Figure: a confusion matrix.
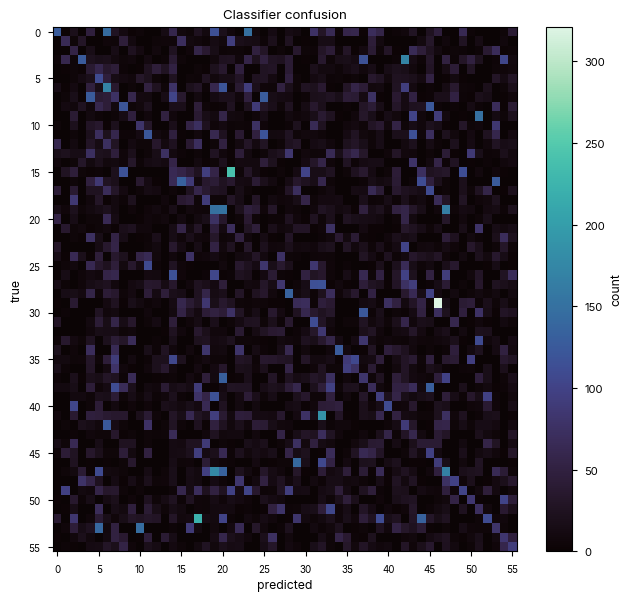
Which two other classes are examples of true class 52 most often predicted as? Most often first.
17, 44
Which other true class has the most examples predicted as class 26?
54
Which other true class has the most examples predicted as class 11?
25
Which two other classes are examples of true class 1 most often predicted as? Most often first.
21, 15
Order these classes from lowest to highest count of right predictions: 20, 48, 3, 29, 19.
20, 29, 48, 3, 19
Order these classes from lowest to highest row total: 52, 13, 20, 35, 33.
20, 33, 13, 35, 52
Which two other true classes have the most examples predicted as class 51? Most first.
9, 33
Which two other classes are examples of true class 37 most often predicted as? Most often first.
20, 47
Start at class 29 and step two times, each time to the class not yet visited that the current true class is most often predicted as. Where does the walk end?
32
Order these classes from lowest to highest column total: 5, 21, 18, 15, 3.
3, 15, 21, 18, 5
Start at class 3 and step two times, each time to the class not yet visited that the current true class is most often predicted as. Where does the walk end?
6
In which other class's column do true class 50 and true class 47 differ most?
19
